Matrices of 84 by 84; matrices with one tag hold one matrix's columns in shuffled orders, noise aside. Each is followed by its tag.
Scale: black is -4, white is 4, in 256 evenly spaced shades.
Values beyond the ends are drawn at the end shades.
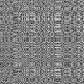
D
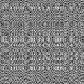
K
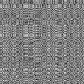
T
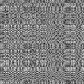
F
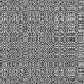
D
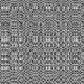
K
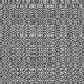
T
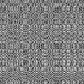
F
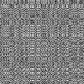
T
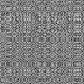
D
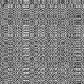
T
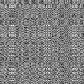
T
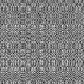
F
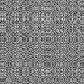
D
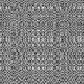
K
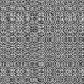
D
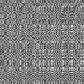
F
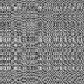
K
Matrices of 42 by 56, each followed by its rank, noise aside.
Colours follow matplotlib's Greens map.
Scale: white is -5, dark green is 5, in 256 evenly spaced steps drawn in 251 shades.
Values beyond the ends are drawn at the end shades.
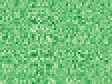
eight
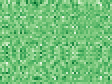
four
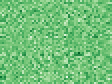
eight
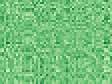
six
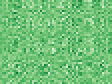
six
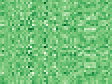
three
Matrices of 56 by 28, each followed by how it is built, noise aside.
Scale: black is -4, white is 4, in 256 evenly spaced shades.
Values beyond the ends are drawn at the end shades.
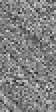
Toeplitz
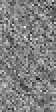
Toeplitz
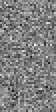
noise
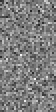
noise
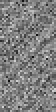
Hankel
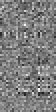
low rank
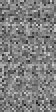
repeating columns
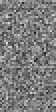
repeating columns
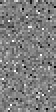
sparse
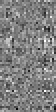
low rank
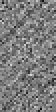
Hankel
